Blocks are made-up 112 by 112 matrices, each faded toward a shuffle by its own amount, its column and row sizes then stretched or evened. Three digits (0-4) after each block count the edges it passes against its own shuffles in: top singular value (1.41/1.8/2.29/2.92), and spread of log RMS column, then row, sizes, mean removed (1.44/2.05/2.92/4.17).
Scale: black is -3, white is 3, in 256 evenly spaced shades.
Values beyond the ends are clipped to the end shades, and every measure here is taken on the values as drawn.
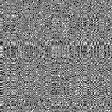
4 1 1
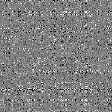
3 2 3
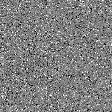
1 0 0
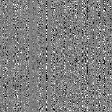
2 4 1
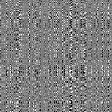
4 4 2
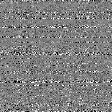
2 1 4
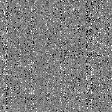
0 3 1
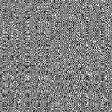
4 2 0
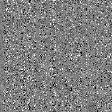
0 3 1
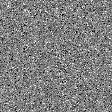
1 1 0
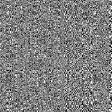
3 3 1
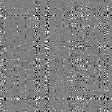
3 4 3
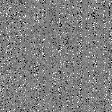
0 3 0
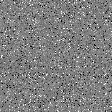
0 1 1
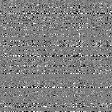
2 2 4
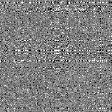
3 2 3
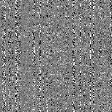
2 4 2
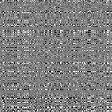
4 2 4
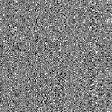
3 2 1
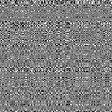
4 1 4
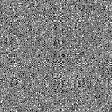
3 1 1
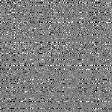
3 2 4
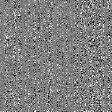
0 4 1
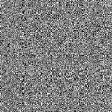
3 2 2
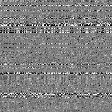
4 0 4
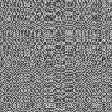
4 0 0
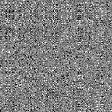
3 2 1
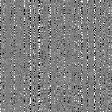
4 4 1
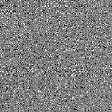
3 1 2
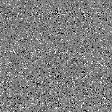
1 1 2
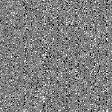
2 3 1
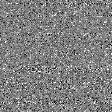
0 1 2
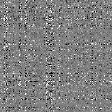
2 3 3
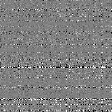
3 2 4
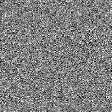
2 1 2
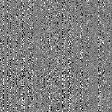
2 4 1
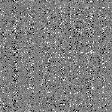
0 3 2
